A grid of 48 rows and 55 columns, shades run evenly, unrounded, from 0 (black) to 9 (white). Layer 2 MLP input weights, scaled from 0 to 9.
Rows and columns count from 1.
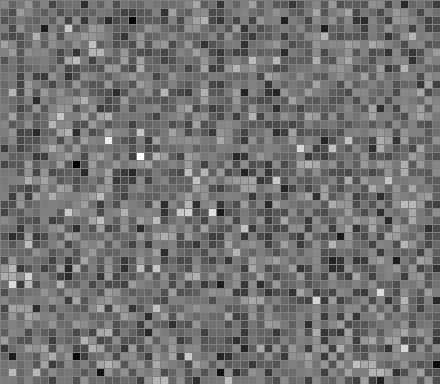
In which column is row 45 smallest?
10
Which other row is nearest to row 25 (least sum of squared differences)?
5
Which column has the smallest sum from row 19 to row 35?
34
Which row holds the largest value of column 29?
48
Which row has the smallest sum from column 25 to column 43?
30
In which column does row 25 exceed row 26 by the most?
13
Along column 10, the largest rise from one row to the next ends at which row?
8
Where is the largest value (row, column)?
20, 18
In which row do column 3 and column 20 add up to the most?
39
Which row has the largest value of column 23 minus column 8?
27
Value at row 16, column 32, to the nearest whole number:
3
